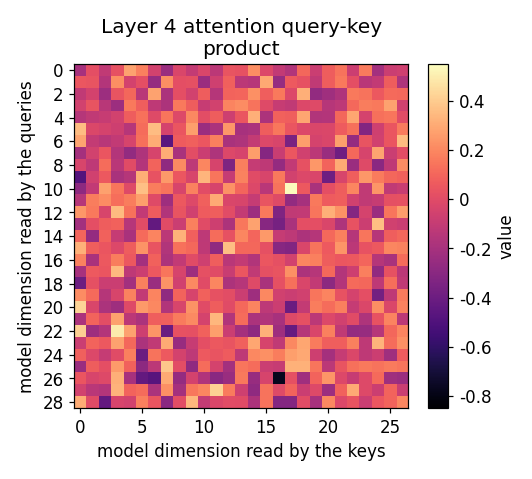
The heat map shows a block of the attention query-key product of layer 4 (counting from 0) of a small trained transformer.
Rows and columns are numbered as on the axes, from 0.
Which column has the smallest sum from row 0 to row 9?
20
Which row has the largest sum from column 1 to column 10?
10
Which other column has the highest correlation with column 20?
0
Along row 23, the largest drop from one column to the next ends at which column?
8
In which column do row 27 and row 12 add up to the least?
14
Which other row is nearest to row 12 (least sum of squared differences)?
19
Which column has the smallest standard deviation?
1
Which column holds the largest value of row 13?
24
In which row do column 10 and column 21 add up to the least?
7
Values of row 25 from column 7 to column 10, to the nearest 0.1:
0.4 0 -0.3 0.1
